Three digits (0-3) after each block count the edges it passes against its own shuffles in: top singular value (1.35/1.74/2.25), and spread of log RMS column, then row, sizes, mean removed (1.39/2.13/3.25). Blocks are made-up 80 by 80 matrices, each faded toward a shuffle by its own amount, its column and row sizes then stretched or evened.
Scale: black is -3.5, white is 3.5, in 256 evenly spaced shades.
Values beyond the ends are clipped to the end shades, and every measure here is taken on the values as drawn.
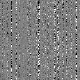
2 3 0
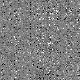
1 2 1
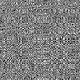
3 1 2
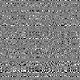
3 0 3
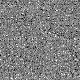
1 0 0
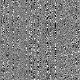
1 3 0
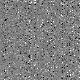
1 2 0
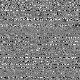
1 0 3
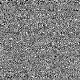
1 0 2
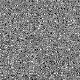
1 0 2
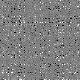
1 2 2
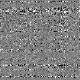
1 2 3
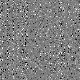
1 2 1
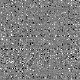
1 2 2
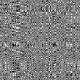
3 2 1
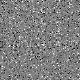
1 1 0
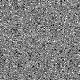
2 0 0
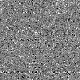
2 0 1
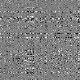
2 2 3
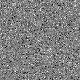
2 0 0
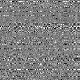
3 0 3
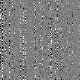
1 3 1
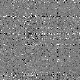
2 1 2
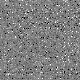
0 1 1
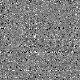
1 1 2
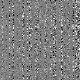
1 3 1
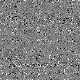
0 1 2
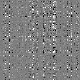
2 3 2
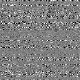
2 1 3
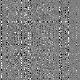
3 3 1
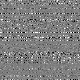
2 0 3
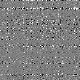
2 2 3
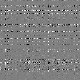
2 2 3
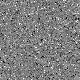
1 0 0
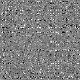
2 1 2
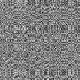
3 0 1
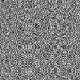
3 1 0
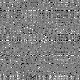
3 0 2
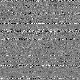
1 0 3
